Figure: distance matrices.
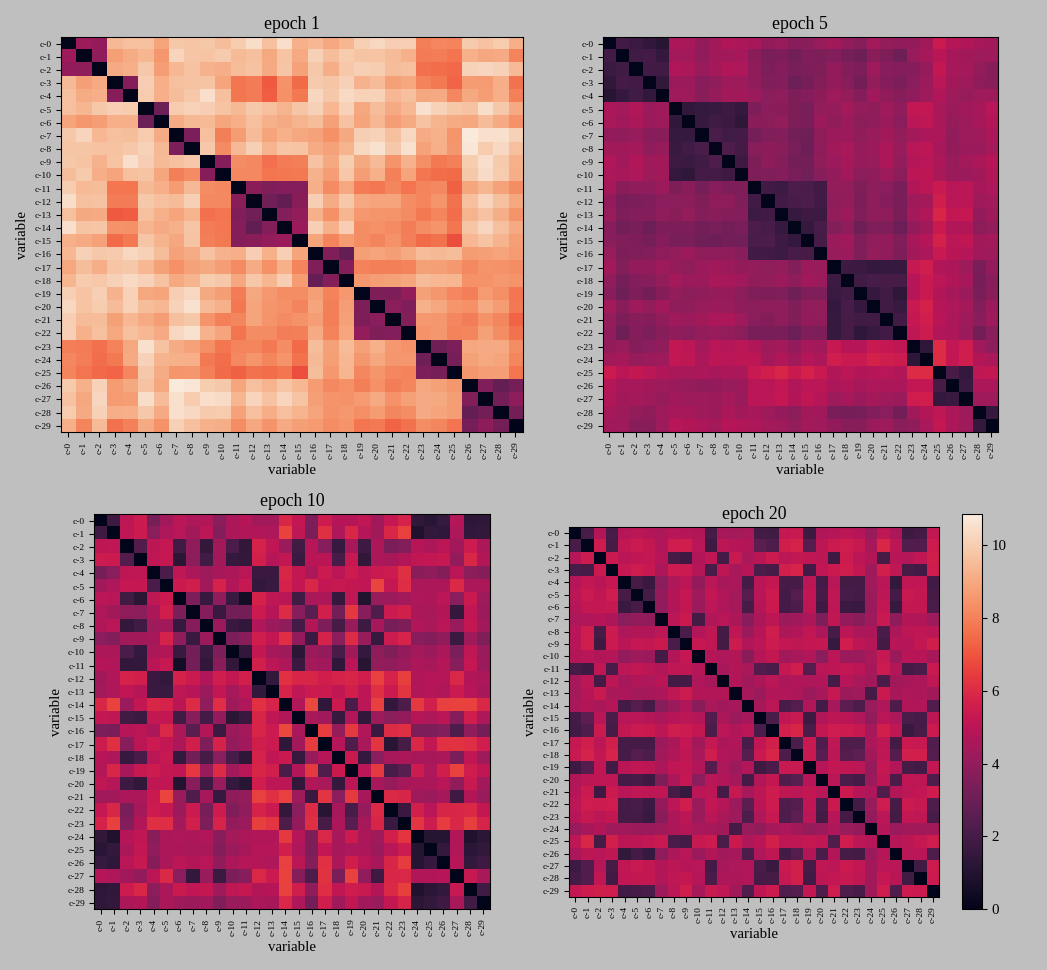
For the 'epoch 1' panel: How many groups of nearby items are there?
10
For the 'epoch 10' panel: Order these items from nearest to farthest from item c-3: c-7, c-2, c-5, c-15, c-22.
c-15, c-2, c-7, c-22, c-5
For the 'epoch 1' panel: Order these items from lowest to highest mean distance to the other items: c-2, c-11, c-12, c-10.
c-11, c-12, c-10, c-2
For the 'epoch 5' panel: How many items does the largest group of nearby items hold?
6
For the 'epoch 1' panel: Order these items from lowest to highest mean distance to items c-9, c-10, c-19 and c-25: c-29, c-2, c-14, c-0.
c-14, c-29, c-2, c-0
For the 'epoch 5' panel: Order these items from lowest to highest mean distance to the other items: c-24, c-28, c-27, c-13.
c-13, c-28, c-27, c-24
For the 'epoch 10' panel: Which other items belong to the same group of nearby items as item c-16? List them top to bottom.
c-7, c-9, c-21, c-27
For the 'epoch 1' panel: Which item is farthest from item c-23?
c-5
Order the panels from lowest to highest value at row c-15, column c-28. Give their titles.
epoch 20, epoch 5, epoch 10, epoch 1
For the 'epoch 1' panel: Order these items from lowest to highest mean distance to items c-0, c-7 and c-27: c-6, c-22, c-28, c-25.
c-28, c-25, c-6, c-22
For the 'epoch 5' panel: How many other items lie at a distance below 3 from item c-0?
4
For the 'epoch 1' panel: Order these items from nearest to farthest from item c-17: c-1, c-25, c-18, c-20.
c-18, c-20, c-25, c-1
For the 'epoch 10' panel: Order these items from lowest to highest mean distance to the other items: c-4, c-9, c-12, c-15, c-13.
c-15, c-9, c-4, c-13, c-12
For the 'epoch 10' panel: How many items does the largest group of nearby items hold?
9
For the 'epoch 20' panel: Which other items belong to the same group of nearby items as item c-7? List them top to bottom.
c-10
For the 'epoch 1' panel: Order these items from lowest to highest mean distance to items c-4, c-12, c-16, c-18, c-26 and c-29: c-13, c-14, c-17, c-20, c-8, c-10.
c-17, c-13, c-14, c-20, c-10, c-8
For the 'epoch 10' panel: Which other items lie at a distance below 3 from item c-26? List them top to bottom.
c-0, c-1, c-24, c-25, c-28, c-29
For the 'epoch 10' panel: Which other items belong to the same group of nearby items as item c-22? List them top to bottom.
c-14, c-17, c-19, c-23
